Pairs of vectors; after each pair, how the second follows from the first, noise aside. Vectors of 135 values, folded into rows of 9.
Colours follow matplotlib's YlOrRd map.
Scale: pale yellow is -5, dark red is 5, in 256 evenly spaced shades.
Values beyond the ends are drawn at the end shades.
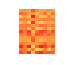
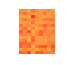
shrunk.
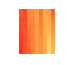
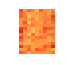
wrapped around, negated, partly zeroed.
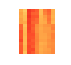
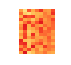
sign-scrambled.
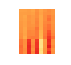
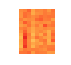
wrapped around, negated, shrunk.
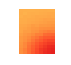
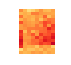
wrapped around.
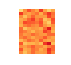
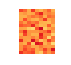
wrapped around.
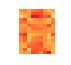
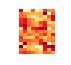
reversed, negated, scaled up.
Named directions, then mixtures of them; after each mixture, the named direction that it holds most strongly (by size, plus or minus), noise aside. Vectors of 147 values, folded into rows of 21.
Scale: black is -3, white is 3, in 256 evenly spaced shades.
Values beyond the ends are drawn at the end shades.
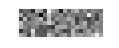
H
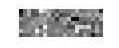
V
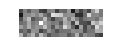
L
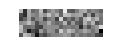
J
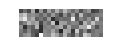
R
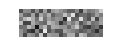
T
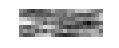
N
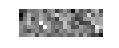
L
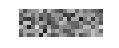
T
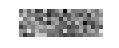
J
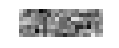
V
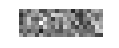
L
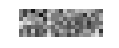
H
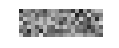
T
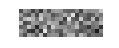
T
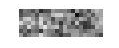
L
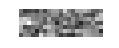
N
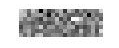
V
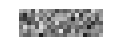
R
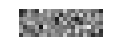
V
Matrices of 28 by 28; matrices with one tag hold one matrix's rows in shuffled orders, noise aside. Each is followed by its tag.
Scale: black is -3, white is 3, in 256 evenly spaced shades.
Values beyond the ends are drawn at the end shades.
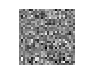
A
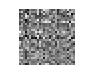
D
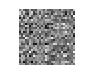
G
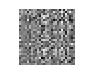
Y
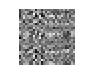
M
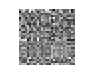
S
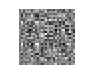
A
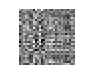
M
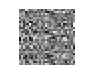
G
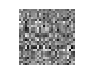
D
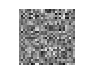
A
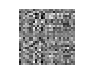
M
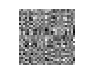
G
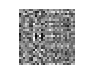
M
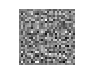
A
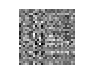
M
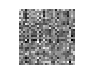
D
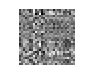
M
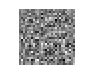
A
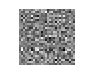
A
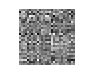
S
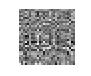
D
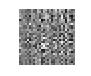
Y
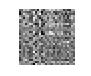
M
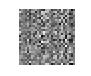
Y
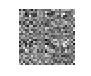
G
